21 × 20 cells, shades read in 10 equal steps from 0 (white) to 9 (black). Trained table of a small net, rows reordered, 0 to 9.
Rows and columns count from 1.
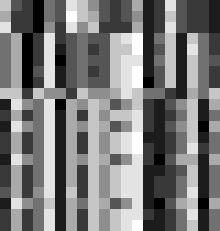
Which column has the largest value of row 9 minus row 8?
16
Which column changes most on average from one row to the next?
11
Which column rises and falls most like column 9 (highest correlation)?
17
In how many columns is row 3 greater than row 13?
10
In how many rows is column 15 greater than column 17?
15
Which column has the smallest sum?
13
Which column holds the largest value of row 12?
19
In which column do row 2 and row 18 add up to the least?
7
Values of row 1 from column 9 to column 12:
4 6 7 6
